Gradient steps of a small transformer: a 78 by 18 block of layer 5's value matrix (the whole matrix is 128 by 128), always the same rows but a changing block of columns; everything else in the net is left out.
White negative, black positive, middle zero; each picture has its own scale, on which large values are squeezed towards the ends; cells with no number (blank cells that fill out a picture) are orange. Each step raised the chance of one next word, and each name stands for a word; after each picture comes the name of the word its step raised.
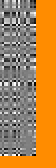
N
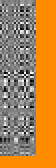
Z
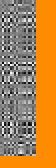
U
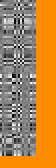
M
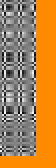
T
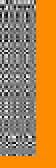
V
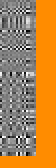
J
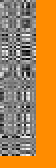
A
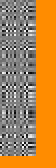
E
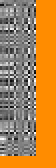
Z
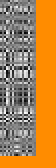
T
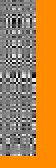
M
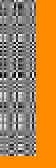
A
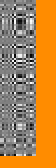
M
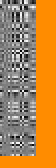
V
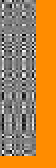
A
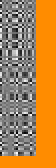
U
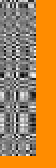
A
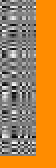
E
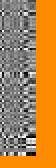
J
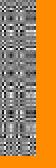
E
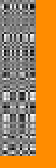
A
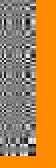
M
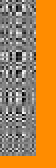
T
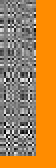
U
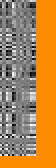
A
